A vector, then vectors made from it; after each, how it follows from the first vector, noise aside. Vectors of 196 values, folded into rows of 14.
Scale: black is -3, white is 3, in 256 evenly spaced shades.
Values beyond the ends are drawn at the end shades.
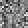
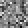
reversed.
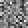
reversed.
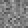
wrapped around, negated, shrunk.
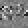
negated, partly zeroed.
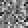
reversed, negated.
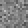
wrapped around, negated, shrunk.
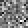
reversed, negated.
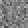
wrapped around, shrunk.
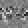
negated, partly zeroed.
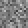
wrapped around, negated, shrunk.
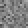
wrapped around, negated, shrunk.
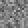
wrapped around, shrunk.
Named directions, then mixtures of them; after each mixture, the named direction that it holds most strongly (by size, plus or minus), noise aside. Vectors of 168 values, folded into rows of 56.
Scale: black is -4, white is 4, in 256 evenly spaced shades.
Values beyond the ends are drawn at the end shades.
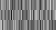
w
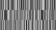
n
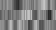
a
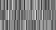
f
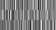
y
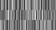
f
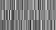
y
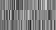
y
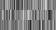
y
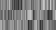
a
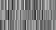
f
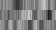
a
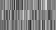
y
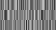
n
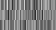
f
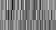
f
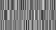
n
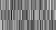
w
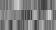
a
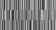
n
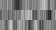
a
